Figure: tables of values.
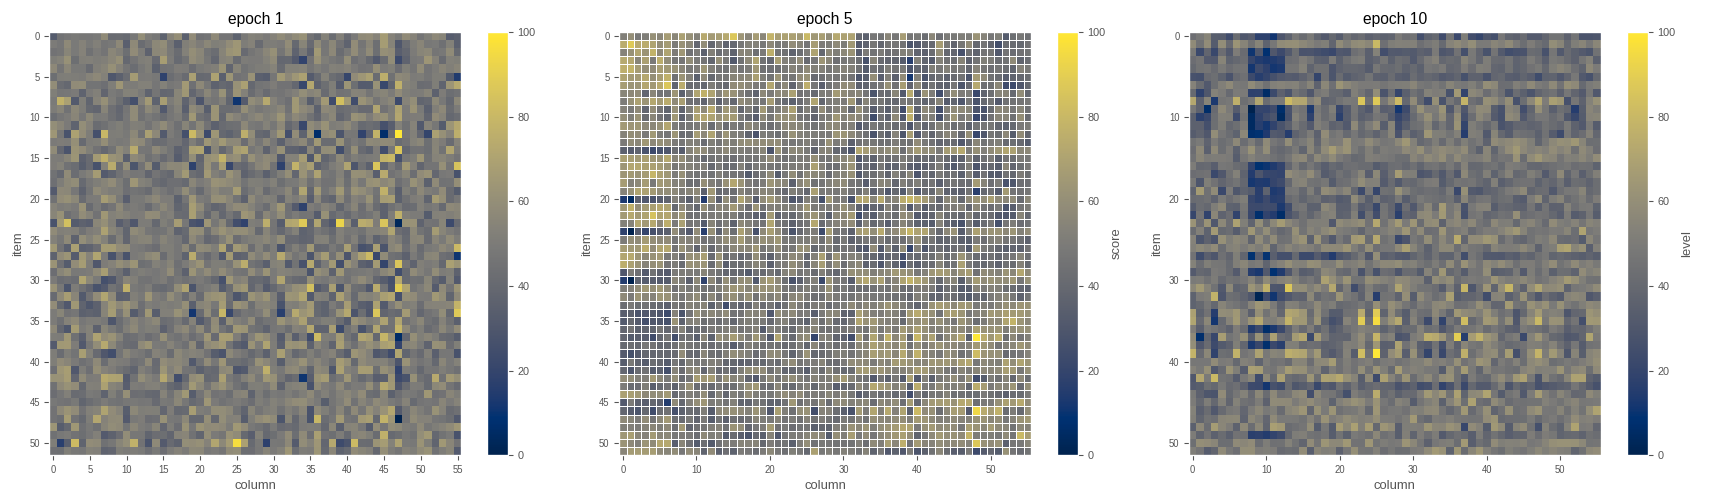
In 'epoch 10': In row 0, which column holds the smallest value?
11
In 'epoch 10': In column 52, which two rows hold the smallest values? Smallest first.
9, 10
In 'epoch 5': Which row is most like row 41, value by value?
35
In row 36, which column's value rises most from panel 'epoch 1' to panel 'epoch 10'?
39
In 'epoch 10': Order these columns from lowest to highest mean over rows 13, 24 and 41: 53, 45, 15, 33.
33, 15, 45, 53
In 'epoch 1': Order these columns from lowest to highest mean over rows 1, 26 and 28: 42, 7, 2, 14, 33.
42, 2, 33, 14, 7
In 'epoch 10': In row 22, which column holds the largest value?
34
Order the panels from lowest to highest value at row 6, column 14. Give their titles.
epoch 5, epoch 1, epoch 10
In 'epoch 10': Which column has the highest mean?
25
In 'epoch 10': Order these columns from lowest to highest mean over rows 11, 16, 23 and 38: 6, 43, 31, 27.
31, 43, 27, 6
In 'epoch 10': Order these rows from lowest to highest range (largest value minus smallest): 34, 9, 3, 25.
3, 25, 9, 34
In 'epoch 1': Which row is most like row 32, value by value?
38
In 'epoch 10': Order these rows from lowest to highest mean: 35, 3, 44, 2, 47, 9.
2, 9, 3, 44, 47, 35
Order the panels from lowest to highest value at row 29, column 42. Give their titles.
epoch 10, epoch 1, epoch 5
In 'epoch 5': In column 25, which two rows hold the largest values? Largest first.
0, 6
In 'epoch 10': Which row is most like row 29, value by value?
21
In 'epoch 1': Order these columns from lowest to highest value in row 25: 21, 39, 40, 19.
21, 40, 39, 19
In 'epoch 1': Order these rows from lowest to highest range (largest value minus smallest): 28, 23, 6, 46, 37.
46, 6, 28, 37, 23
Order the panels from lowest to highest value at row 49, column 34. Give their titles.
epoch 10, epoch 5, epoch 1
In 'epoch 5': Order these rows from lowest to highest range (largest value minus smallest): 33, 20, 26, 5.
33, 26, 5, 20
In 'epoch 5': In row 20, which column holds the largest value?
39
